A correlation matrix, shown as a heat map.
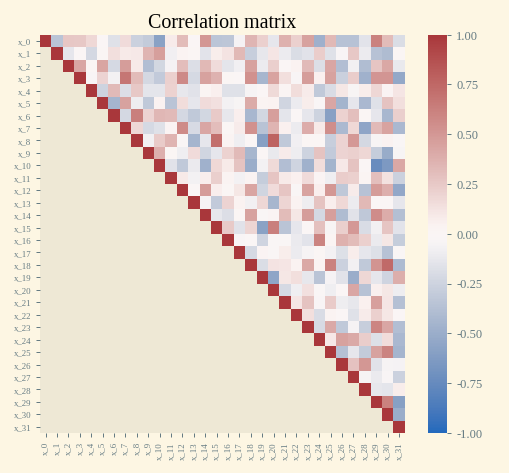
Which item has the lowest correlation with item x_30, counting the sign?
x_10
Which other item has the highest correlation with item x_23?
x_29
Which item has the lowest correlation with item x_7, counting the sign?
x_28
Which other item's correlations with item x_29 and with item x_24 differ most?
x_0
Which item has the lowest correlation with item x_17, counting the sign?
x_30
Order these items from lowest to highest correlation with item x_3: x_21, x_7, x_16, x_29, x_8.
x_16, x_21, x_8, x_29, x_7
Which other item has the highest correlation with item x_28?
x_26
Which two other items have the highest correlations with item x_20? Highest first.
x_8, x_15
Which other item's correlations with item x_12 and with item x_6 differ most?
x_25
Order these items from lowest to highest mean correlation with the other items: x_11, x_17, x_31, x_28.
x_31, x_28, x_17, x_11
